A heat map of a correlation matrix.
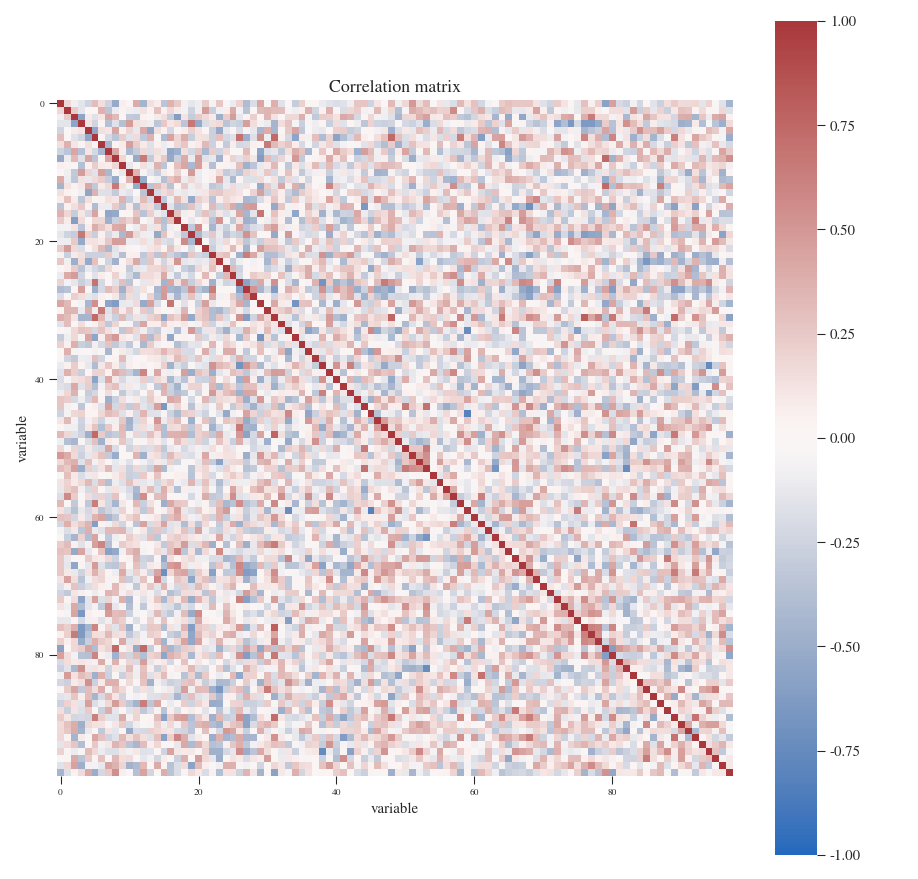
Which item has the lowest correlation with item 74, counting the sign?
3
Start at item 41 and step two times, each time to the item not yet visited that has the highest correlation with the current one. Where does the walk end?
85
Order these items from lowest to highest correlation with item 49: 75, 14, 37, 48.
14, 48, 75, 37
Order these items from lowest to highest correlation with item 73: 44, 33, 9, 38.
9, 33, 38, 44
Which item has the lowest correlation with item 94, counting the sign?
38
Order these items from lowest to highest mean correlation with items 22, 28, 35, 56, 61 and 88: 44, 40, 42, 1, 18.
18, 44, 1, 40, 42
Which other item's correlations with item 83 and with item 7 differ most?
65
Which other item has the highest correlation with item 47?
26
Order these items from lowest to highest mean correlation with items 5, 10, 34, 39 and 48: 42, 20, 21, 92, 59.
42, 59, 21, 20, 92
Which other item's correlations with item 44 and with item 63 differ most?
53
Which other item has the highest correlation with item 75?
59
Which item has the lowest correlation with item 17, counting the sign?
2
